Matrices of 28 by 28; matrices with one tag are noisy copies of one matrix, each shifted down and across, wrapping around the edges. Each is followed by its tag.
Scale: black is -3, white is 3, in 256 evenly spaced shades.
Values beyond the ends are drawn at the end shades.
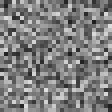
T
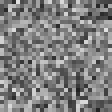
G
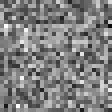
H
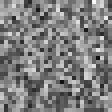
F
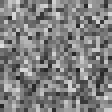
F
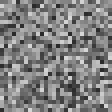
T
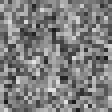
F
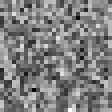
F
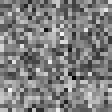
H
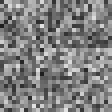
H
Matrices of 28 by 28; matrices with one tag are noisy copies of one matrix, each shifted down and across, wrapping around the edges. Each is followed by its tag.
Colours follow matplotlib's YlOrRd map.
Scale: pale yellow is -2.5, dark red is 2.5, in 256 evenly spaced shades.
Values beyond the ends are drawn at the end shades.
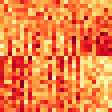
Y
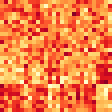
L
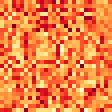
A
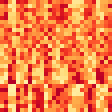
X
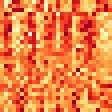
X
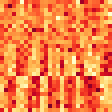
X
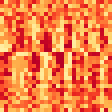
X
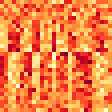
X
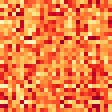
A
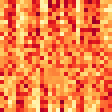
X
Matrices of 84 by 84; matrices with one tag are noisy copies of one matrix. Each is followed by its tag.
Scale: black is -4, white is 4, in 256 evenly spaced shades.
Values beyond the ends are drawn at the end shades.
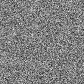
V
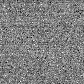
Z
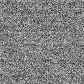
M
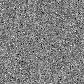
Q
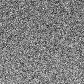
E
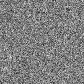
Q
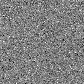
V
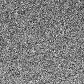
E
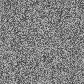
Q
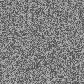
Q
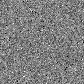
V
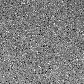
E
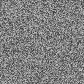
V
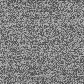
Z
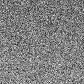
E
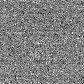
M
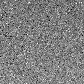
E
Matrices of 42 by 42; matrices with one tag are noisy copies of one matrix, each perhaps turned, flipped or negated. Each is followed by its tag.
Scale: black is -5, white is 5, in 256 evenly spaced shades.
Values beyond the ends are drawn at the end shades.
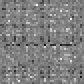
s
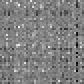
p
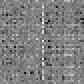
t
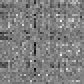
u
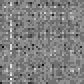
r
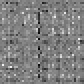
s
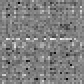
s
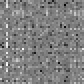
p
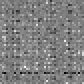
r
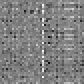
t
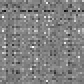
r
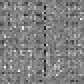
s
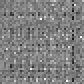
r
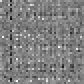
r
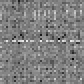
t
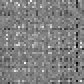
p
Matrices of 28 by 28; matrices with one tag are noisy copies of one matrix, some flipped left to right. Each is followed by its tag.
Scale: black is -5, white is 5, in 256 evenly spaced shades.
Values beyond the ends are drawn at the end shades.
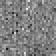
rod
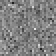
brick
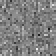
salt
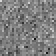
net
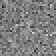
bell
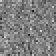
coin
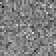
bell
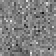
rod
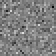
bell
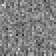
salt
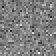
bell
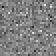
bell
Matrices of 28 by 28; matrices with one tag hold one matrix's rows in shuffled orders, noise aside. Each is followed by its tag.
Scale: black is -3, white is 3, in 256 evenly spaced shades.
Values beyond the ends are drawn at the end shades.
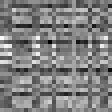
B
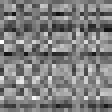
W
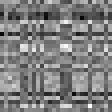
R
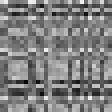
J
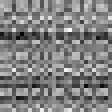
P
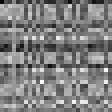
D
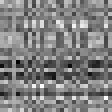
D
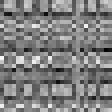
W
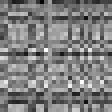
J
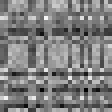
J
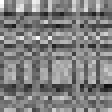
W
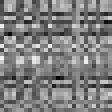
W
